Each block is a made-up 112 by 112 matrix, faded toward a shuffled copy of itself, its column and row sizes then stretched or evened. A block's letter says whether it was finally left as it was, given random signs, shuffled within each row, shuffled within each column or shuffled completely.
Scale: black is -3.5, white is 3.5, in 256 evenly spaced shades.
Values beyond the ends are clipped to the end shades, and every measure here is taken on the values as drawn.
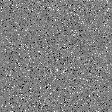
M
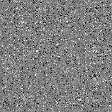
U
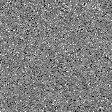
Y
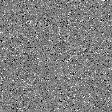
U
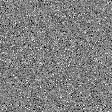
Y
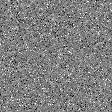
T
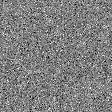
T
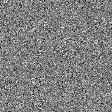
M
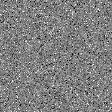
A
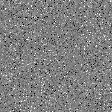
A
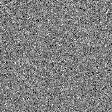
M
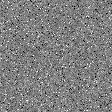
T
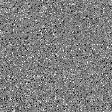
U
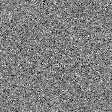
Y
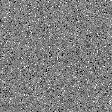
A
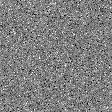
T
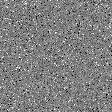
T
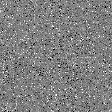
M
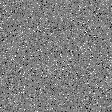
T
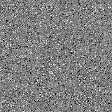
M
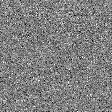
Y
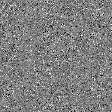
M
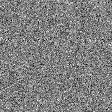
Y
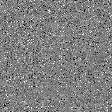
U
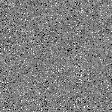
M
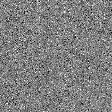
A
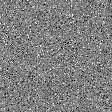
T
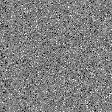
A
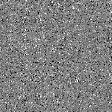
U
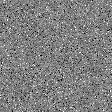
T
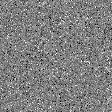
A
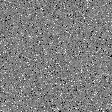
T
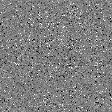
M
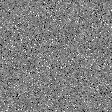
T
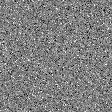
T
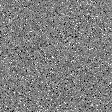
T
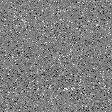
Y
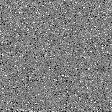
Y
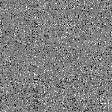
U
